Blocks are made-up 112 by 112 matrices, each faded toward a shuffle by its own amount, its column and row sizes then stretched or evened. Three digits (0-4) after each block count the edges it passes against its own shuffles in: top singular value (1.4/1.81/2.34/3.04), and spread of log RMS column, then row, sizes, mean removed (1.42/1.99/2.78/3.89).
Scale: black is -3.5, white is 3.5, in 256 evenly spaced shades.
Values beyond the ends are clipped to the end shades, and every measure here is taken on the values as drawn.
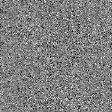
0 2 2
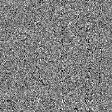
1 2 1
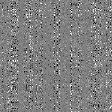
2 4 2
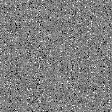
1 2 0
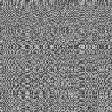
4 0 3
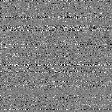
2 1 4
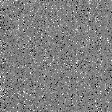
0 2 0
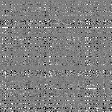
1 3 4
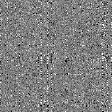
2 3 2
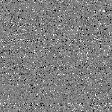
1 1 2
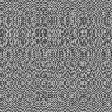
4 1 1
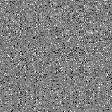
3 1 0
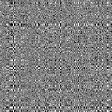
4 3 3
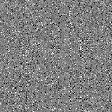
2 2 0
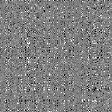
3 3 2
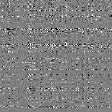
1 3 4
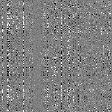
3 4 2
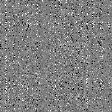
0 3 1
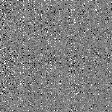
0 3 2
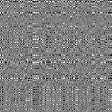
4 2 4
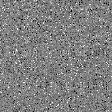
2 1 0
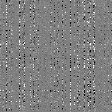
2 4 2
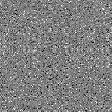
3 0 0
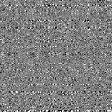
3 1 3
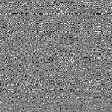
3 0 3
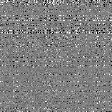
2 2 4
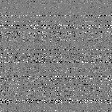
2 2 4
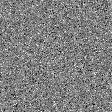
0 0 0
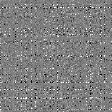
2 3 3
